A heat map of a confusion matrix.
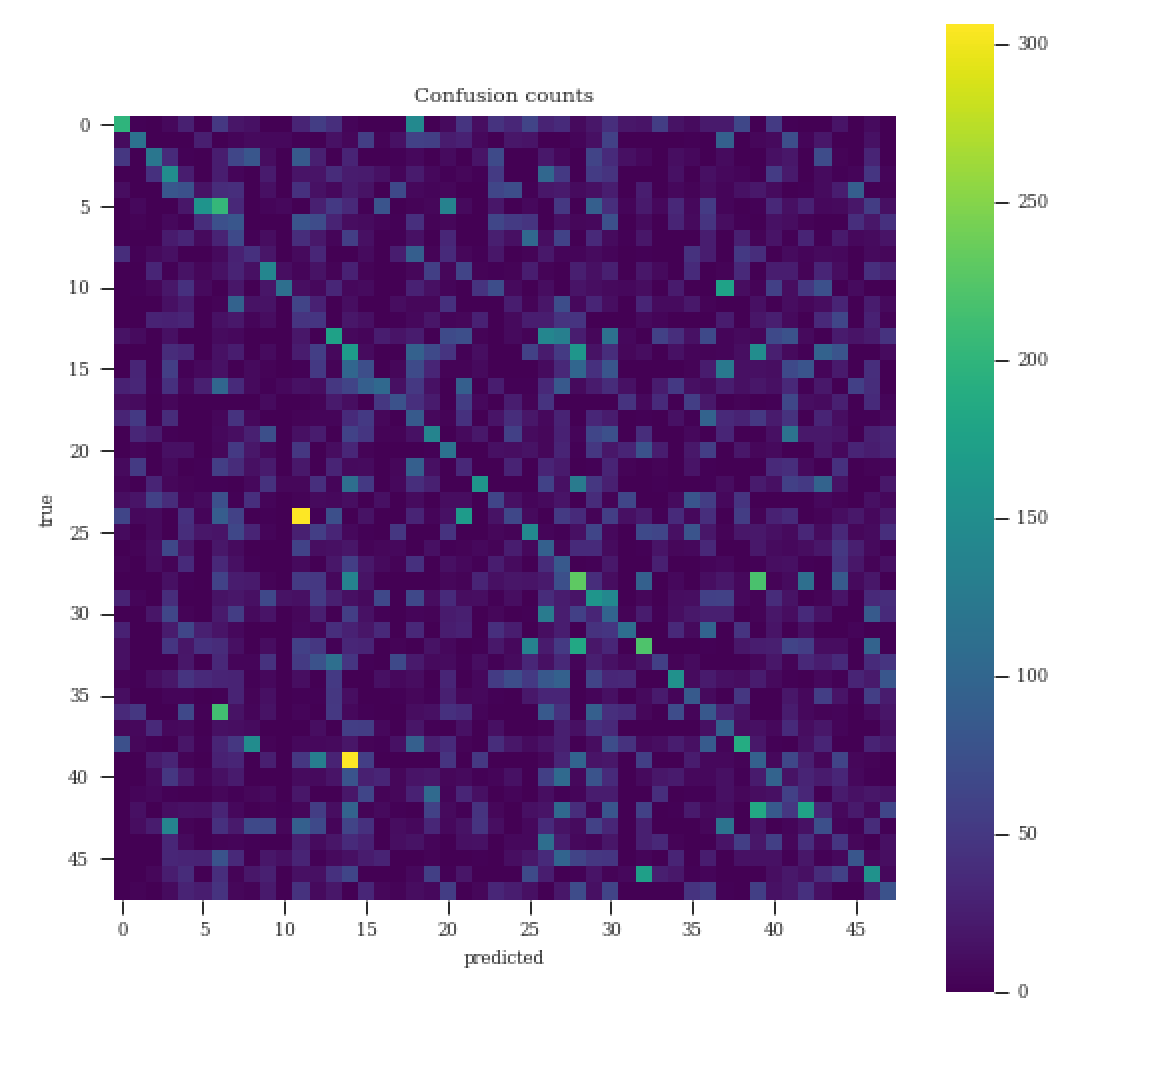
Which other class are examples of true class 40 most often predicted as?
27
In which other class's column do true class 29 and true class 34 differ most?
30
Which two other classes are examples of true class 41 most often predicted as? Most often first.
19, 15
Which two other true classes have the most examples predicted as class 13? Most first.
33, 24
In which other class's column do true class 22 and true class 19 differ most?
28
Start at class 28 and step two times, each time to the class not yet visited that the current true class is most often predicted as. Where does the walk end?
14
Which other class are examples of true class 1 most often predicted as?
37
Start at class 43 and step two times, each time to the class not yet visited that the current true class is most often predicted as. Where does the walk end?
26
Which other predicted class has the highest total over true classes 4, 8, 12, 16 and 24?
11
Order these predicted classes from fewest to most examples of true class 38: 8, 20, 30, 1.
1, 20, 30, 8
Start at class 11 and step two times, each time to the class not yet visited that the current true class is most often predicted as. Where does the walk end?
25
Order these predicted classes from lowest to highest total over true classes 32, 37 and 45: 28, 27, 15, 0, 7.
0, 7, 15, 27, 28
